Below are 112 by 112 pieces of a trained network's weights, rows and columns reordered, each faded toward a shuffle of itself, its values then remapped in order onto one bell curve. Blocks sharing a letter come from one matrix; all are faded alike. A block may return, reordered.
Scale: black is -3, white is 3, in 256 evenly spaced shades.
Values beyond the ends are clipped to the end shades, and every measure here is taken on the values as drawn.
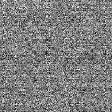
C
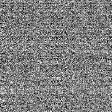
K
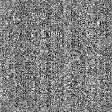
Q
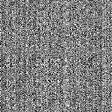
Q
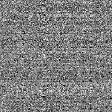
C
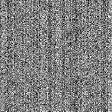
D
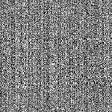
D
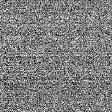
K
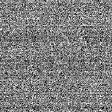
K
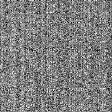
Q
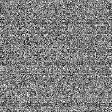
K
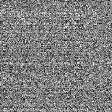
K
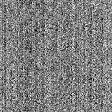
D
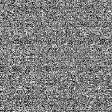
K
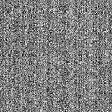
Q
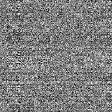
K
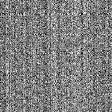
D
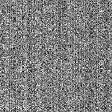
Q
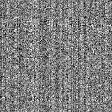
D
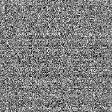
K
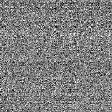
K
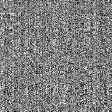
Q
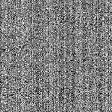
D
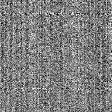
D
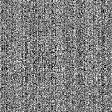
D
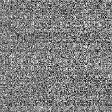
C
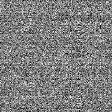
C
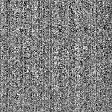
Q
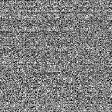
K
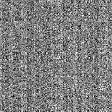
Q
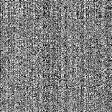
D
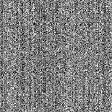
D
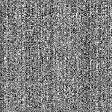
D
